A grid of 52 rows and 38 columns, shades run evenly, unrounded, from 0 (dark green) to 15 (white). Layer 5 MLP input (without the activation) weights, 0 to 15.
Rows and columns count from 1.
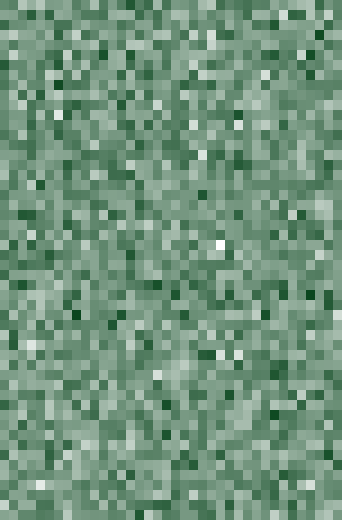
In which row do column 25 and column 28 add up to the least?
1
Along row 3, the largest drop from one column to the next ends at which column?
37
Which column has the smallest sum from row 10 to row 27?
8
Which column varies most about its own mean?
15
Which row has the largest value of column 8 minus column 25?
46
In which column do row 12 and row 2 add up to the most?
7
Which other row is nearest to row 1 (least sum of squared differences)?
14
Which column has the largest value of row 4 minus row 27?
24
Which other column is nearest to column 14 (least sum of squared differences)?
20
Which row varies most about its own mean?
6
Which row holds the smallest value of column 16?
52
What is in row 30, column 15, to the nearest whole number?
9
